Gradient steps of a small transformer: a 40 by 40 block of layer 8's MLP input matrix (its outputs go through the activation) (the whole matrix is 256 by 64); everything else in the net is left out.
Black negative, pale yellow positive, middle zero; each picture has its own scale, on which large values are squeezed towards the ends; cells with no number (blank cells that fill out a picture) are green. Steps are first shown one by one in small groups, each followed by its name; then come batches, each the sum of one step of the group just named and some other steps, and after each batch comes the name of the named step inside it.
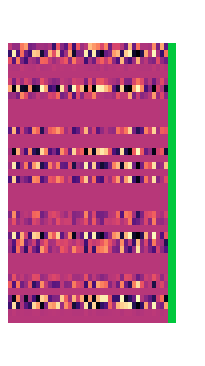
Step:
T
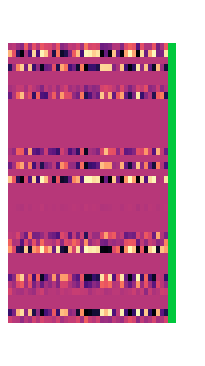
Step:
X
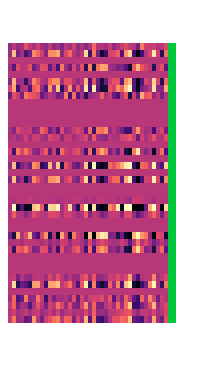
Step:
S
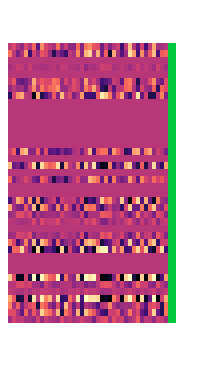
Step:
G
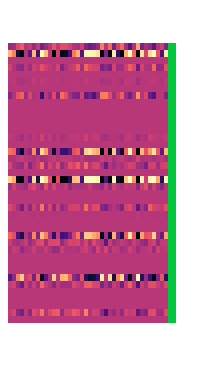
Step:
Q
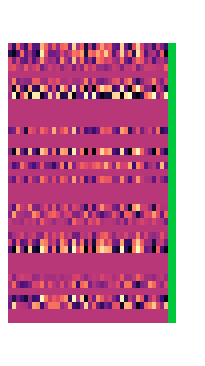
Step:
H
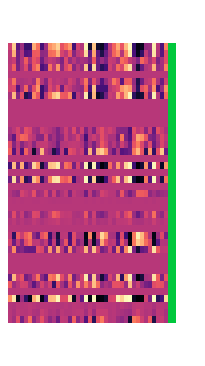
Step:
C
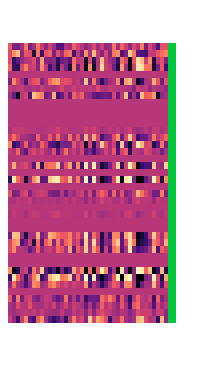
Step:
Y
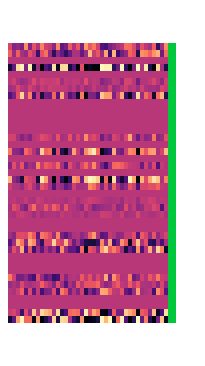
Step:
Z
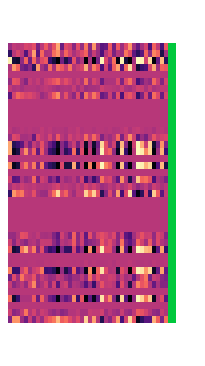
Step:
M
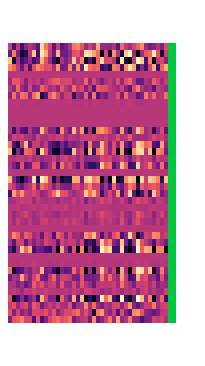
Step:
M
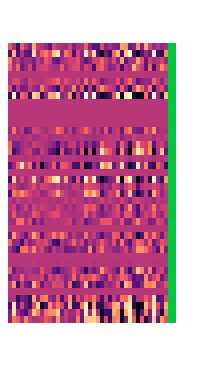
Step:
M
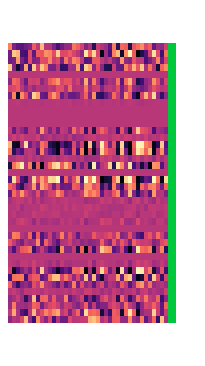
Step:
Y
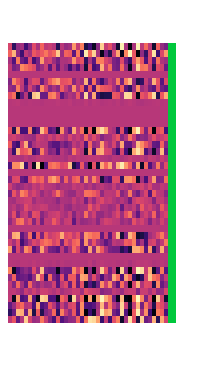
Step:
Y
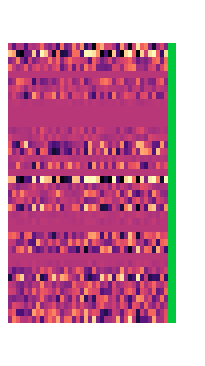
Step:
Q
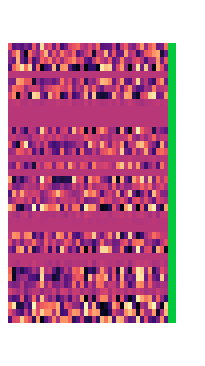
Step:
Z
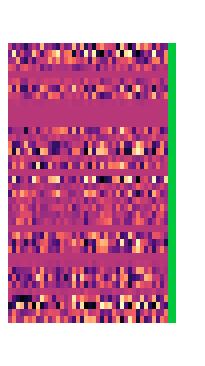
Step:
T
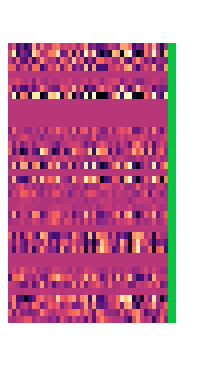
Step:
C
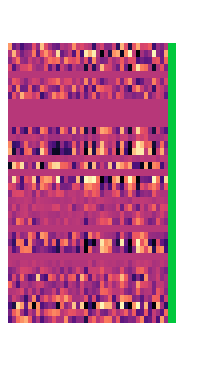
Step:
Z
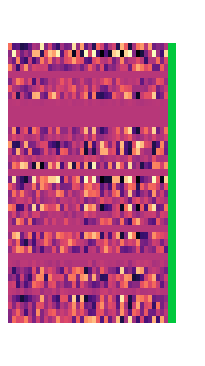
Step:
Y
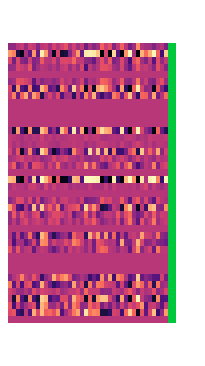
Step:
Q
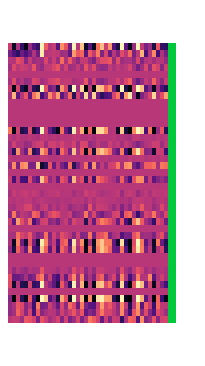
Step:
H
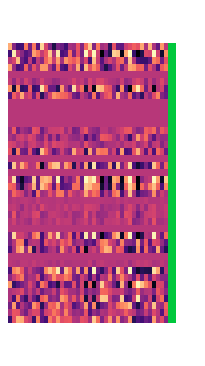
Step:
T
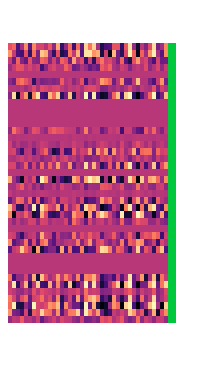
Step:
G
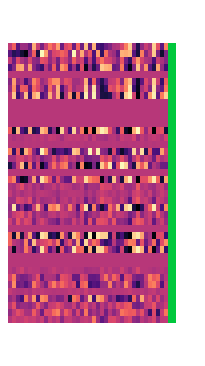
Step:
S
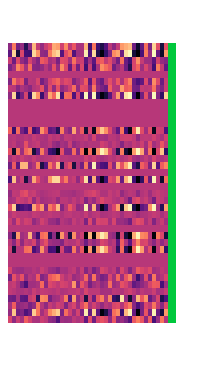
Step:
S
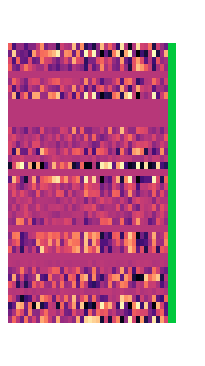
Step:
Y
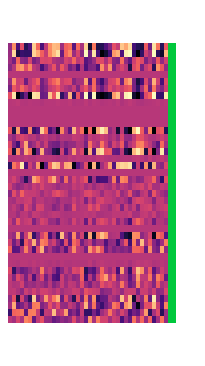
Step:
C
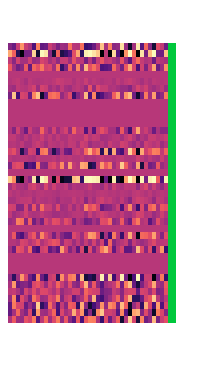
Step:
Q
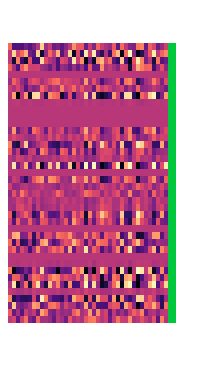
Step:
Y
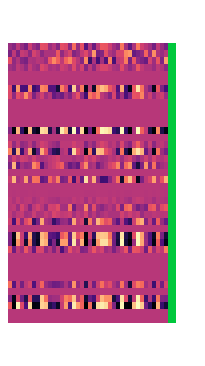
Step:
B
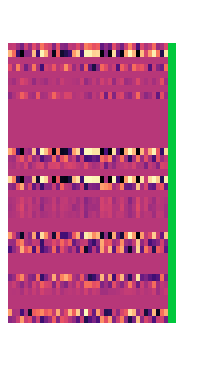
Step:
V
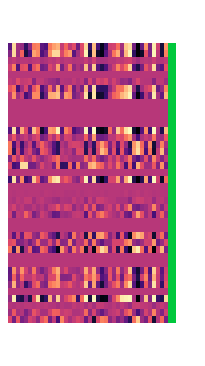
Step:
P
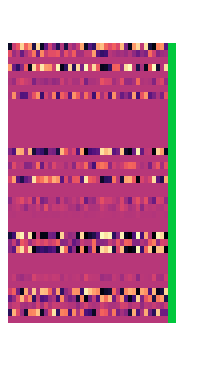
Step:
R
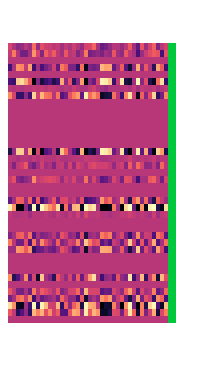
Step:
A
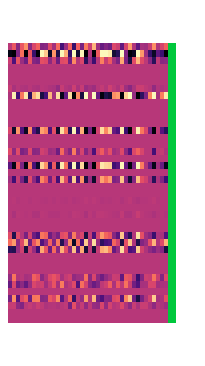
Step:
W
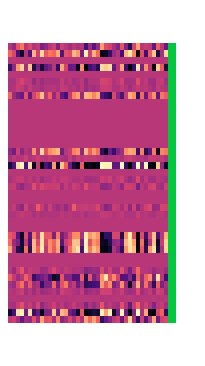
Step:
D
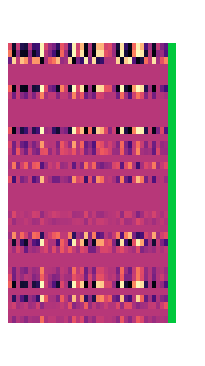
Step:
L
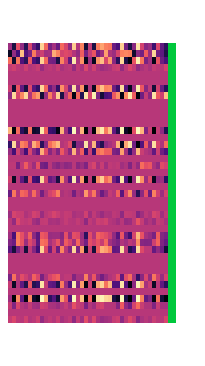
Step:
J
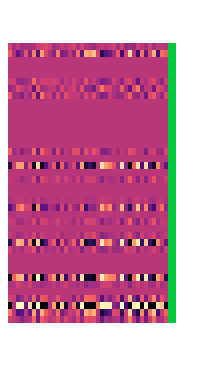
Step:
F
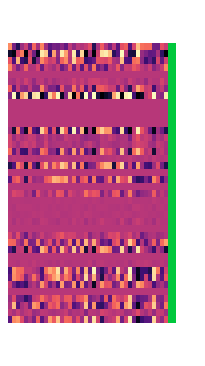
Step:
W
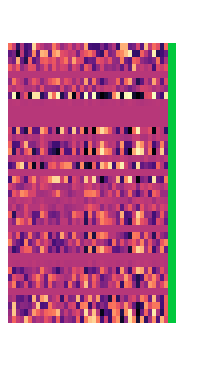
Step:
W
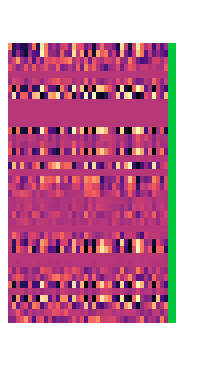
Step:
L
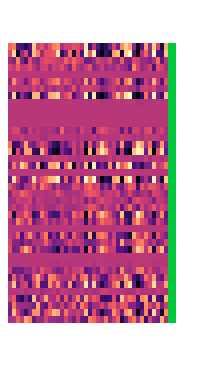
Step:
P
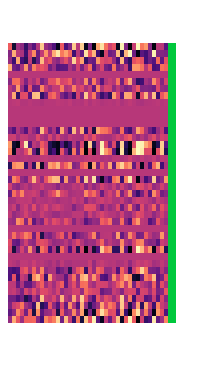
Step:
R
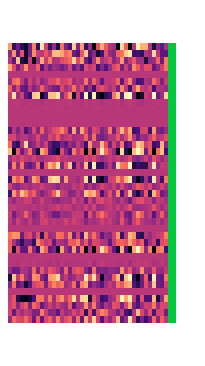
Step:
P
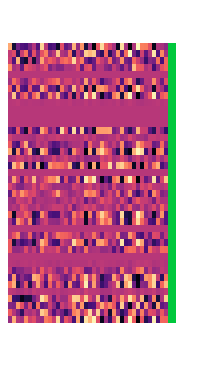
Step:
B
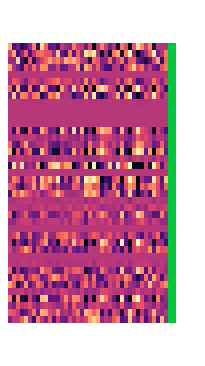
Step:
B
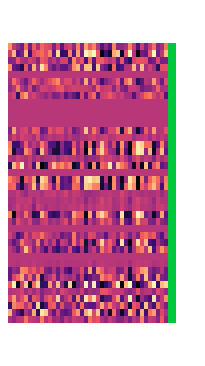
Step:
F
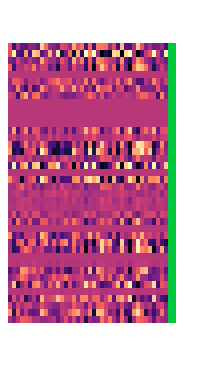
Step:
V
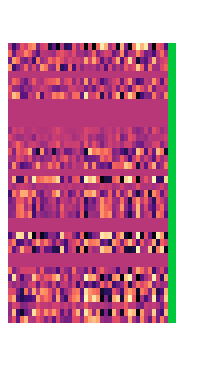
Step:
R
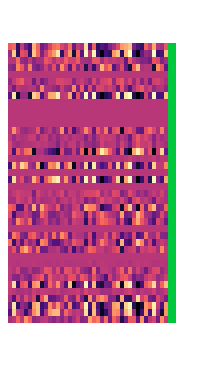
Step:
A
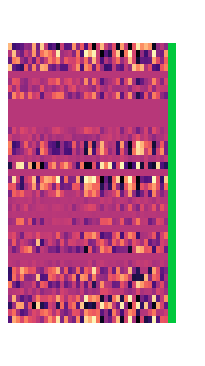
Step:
F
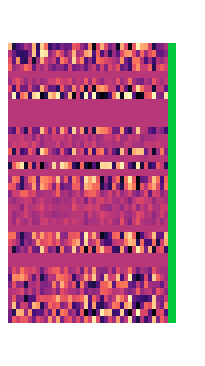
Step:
D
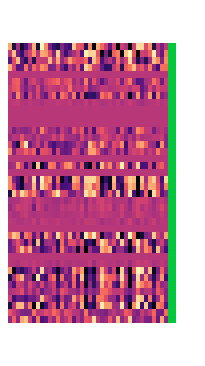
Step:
F
